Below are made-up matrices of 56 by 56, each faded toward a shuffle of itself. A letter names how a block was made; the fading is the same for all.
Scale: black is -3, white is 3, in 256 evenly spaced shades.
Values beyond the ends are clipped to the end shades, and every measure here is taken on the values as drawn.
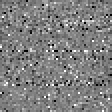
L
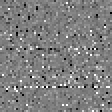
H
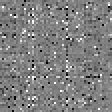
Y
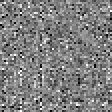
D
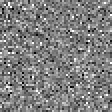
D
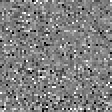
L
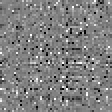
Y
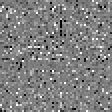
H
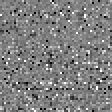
L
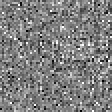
D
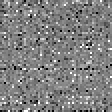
Y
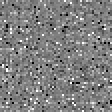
H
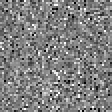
D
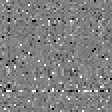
Y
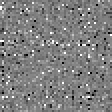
H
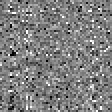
D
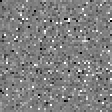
H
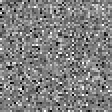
D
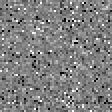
H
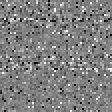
L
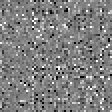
Y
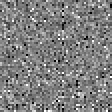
D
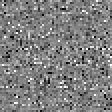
L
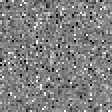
H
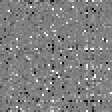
Y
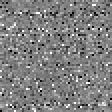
L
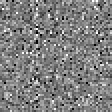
D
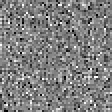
D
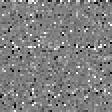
H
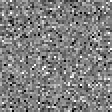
D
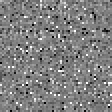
H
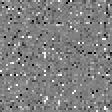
H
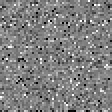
L
